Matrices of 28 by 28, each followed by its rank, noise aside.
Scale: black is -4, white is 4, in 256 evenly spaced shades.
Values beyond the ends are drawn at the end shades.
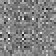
three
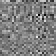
four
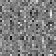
four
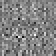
four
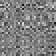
three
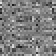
four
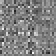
four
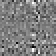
three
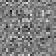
four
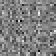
five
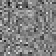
six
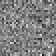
seven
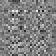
three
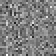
six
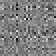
three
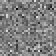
seven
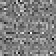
five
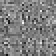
five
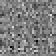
six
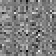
four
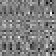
three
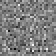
five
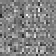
five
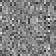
six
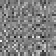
three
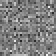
six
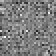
six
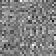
five
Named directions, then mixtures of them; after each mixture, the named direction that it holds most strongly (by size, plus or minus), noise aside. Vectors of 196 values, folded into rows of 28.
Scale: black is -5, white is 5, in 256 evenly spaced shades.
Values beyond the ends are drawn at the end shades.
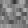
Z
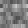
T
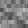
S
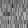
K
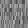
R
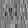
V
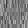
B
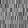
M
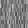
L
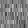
L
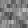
S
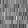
M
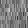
M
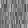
L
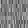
L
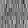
B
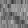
S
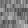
S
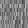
R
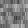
T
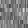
S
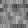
T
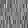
B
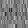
V
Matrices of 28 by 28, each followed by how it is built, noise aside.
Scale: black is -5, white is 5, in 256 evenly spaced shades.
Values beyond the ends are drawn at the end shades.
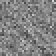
Toeplitz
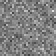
Toeplitz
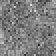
smooth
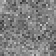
smooth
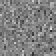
uneven columns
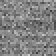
blocks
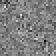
banded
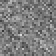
Toeplitz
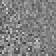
lower triangular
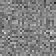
low rank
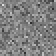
Toeplitz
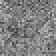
smooth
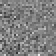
lower triangular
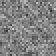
Toeplitz
